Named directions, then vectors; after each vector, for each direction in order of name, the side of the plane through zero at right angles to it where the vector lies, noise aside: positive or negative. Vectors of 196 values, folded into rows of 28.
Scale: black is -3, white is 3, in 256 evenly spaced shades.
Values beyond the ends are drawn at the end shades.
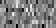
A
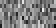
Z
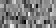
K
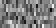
negative, positive, positive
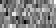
positive, positive, positive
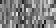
positive, positive, negative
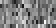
negative, negative, positive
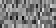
negative, positive, positive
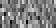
positive, negative, positive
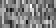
positive, negative, positive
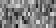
positive, positive, positive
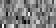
positive, positive, positive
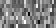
negative, negative, negative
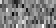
negative, negative, positive
